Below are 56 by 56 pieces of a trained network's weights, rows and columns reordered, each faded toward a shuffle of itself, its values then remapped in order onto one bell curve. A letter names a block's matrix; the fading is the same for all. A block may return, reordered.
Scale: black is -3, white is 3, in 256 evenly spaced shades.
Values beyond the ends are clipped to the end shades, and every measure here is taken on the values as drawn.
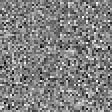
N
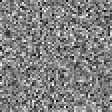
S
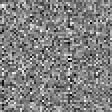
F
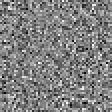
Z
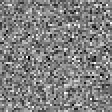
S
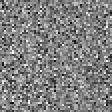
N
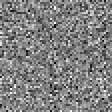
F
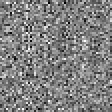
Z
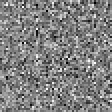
N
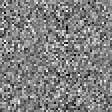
N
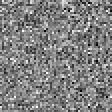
Z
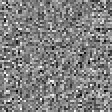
N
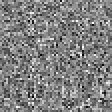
Z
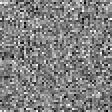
S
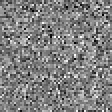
S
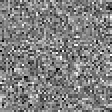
Z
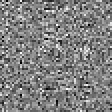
F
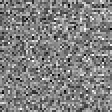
Z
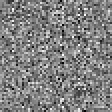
N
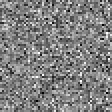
N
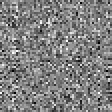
F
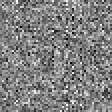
N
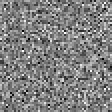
S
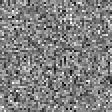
N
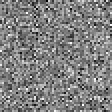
Z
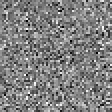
F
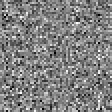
F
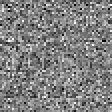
Z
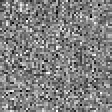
N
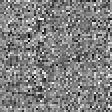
F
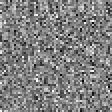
N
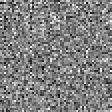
Z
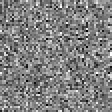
F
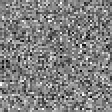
S
